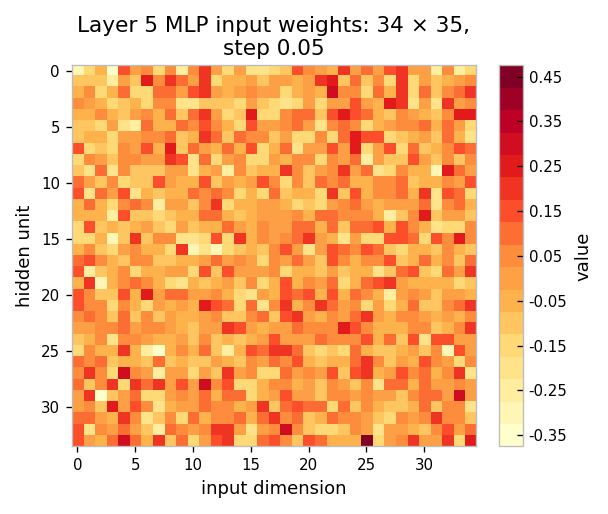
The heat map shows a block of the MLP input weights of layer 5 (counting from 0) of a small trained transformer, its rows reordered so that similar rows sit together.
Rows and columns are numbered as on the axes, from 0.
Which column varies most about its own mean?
25
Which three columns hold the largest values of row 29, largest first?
33, 1, 18
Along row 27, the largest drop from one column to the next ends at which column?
34
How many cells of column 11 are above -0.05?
26
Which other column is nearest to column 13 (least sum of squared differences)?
0
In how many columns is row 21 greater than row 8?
15
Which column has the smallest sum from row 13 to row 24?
3
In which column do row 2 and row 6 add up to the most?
11
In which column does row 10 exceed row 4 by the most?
16
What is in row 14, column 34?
0.05
